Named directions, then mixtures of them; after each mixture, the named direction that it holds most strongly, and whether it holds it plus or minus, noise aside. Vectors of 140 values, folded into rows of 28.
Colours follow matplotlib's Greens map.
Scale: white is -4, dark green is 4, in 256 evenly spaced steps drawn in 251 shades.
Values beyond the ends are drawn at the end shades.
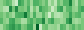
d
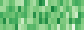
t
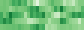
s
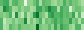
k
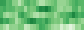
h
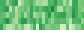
d, minus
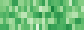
d, minus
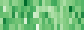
k, minus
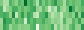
k, minus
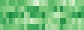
s, plus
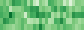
s, plus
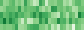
t, plus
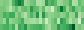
t, minus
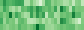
s, plus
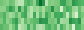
t, plus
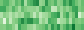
t, minus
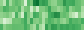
s, minus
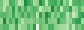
t, plus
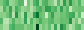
k, plus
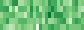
d, minus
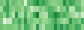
k, plus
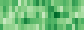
s, minus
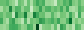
d, plus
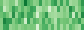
k, minus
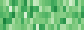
d, minus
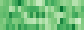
s, plus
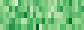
d, plus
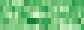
h, plus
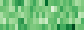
t, minus
